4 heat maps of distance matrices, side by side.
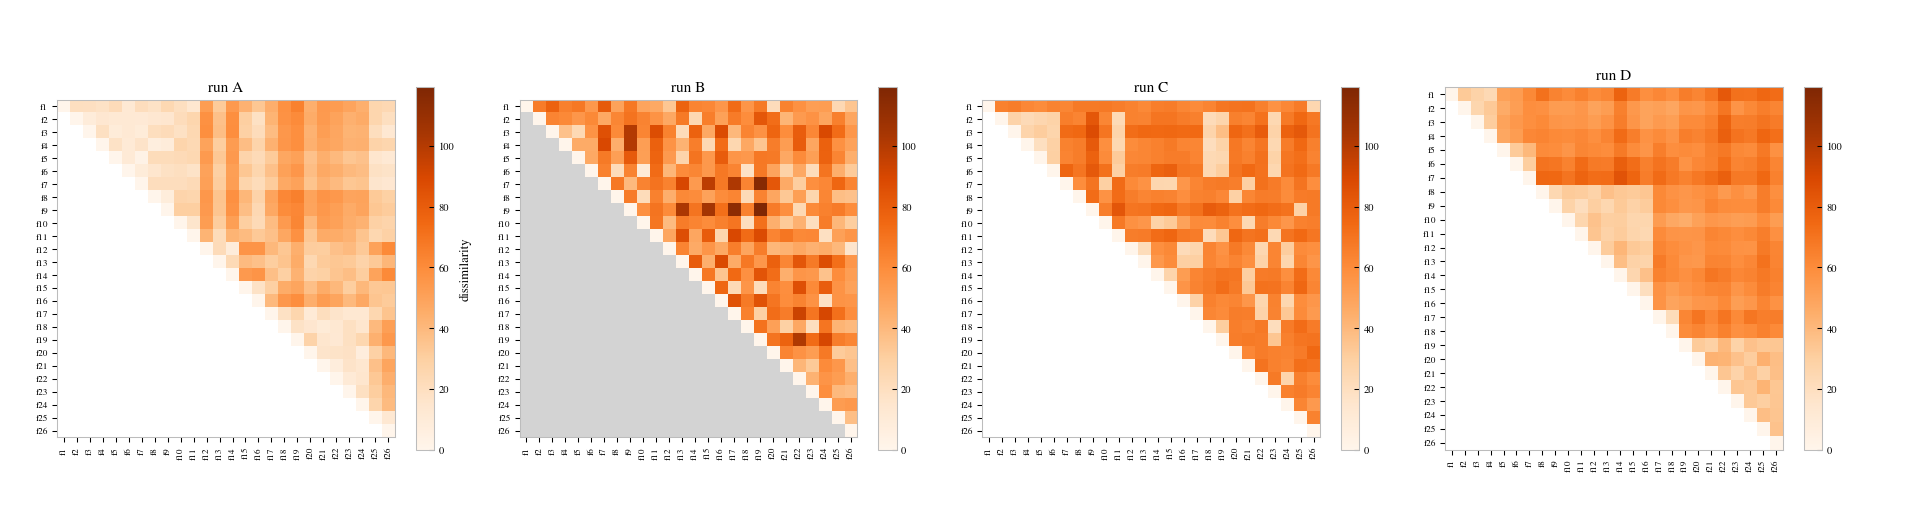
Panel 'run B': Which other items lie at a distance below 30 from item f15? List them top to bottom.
f4, f17, f19
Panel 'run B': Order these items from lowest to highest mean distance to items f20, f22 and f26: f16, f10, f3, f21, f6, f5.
f10, f6, f21, f5, f16, f3
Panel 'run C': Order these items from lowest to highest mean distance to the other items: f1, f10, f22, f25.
f10, f22, f1, f25
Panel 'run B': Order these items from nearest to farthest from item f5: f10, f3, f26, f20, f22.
f3, f26, f10, f22, f20
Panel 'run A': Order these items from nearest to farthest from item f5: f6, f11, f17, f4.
f6, f4, f11, f17
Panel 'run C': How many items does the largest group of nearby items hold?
9
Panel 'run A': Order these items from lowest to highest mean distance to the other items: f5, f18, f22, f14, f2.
f5, f2, f22, f18, f14
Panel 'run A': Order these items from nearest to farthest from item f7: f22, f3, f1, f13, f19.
f3, f1, f13, f22, f19
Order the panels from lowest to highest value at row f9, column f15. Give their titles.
run D, run A, run C, run B
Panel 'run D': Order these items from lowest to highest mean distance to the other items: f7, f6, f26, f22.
f26, f22, f6, f7
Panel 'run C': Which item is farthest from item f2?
f9
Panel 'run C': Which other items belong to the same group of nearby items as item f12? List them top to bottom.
f13, f16, f17, f22, f24
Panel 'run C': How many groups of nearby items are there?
6
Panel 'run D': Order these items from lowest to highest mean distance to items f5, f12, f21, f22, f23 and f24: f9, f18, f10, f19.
f19, f10, f9, f18
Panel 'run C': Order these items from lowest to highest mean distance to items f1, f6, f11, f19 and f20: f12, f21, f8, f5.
f5, f8, f12, f21
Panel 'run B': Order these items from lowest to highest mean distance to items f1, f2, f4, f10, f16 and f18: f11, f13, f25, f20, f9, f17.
f25, f20, f11, f17, f13, f9
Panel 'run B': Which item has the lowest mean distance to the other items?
f26
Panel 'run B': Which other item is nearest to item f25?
f1
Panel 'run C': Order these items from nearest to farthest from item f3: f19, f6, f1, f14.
f6, f19, f1, f14
